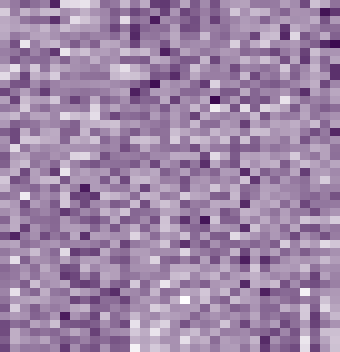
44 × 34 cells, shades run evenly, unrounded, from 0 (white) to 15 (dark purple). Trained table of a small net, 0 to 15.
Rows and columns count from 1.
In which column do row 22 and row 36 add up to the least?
7
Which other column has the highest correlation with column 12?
29
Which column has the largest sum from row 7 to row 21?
24
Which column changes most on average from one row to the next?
25
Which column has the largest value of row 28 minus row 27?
21
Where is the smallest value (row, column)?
38, 19
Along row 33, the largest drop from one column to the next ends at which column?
26
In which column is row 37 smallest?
31
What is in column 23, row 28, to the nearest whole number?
10
